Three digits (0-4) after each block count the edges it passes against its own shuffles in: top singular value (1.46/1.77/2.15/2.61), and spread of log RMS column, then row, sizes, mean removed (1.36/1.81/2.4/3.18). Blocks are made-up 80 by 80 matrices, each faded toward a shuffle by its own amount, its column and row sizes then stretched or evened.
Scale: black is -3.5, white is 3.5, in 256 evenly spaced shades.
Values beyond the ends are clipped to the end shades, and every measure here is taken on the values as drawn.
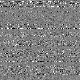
2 0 4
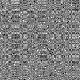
4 0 2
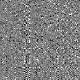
3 3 1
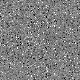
0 2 0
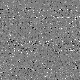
0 0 2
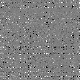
1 2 3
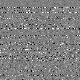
0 0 4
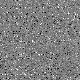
0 0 2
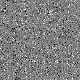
1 1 0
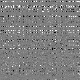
3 2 4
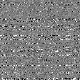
2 0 4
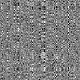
4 3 0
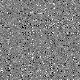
0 2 2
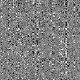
3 3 1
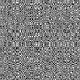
4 2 1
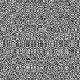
4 0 2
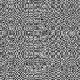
4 1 1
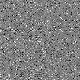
2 0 1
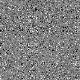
1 2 2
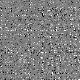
0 2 3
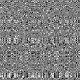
4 1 3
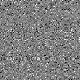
3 0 1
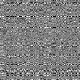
4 0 4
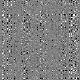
3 4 2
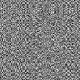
4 3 0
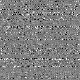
1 0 4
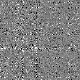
0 3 3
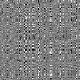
4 4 2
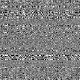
3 1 4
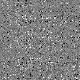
1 2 2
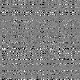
3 2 4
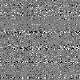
2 2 4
